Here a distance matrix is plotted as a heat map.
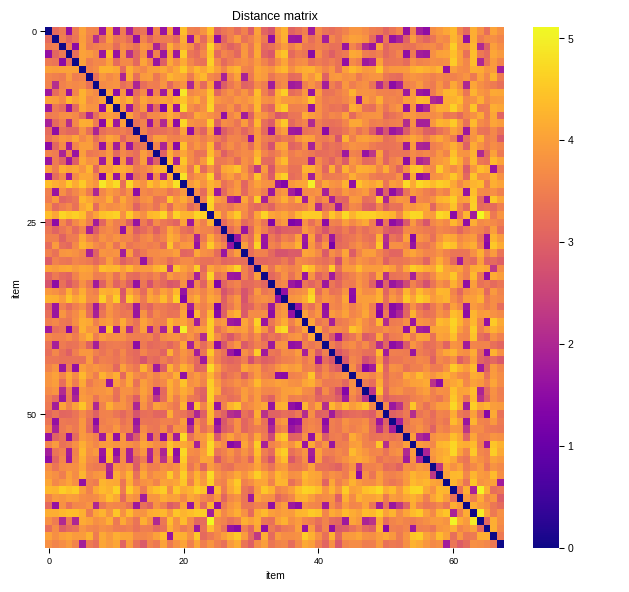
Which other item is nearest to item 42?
28
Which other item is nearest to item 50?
65
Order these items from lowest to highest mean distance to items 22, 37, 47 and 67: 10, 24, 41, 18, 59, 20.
41, 59, 10, 18, 20, 24
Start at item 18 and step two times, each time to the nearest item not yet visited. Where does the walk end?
31
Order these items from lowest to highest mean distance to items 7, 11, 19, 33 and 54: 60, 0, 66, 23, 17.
0, 17, 23, 66, 60
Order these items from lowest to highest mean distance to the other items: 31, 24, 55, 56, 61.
56, 55, 61, 31, 24
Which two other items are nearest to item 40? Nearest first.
43, 23
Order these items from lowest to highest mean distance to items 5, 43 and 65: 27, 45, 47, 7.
27, 47, 7, 45
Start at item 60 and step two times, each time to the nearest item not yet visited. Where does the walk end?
63
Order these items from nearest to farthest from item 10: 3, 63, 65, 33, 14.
3, 33, 65, 14, 63
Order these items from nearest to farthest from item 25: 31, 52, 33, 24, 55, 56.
33, 52, 56, 55, 31, 24
